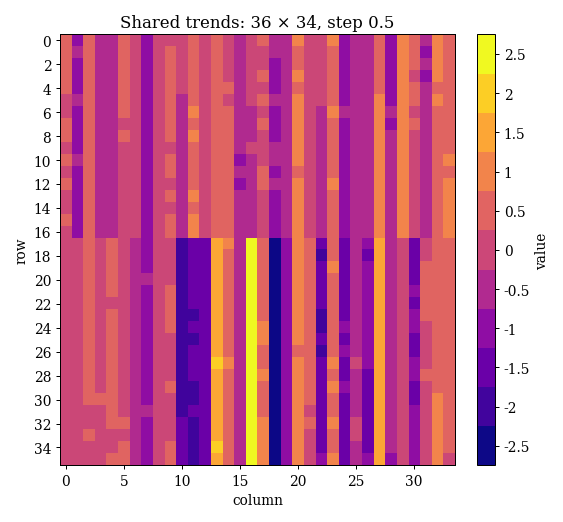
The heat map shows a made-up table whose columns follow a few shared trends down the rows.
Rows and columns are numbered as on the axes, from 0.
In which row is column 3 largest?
30
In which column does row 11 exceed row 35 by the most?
11
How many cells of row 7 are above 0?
14
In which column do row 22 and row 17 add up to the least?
18
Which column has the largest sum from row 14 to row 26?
16
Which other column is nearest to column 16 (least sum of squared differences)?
13
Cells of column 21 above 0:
15
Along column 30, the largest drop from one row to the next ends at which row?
17
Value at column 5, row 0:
0.5
